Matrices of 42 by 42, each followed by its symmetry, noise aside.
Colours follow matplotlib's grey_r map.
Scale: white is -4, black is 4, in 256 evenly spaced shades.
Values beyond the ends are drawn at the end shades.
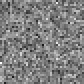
no symmetry.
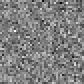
antisymmetric.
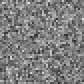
no symmetry.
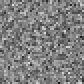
antisymmetric.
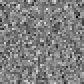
mirrored left to right.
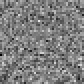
mirrored left to right.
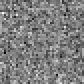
antisymmetric.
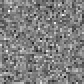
antisymmetric.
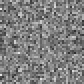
mirrored top to bottom.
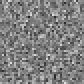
mirrored left to right.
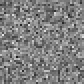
no symmetry.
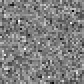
no symmetry.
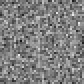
mirrored top to bottom.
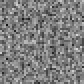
mirrored top to bottom.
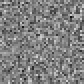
no symmetry.
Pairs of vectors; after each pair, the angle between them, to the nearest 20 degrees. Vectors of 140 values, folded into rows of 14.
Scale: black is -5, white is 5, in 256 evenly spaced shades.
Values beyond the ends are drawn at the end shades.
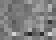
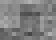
60 degrees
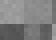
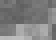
140 degrees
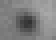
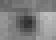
40 degrees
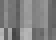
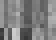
160 degrees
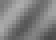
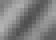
20 degrees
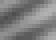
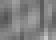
60 degrees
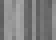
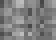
60 degrees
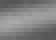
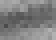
160 degrees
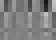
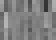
40 degrees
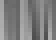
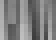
20 degrees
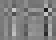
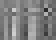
40 degrees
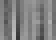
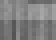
120 degrees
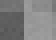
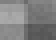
140 degrees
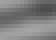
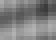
20 degrees
